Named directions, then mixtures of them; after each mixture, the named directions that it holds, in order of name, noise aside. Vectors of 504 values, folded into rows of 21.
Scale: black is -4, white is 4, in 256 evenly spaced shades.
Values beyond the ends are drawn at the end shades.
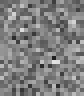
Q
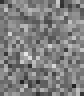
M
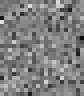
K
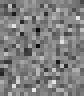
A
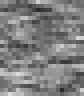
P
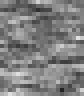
P.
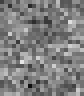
M, P, Q.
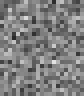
A, K, Q.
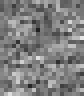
A, M, P.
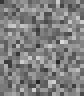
A, M.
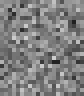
Q.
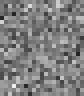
A, K.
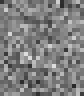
M.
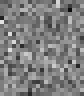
K, M.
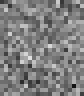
M.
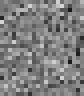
K.
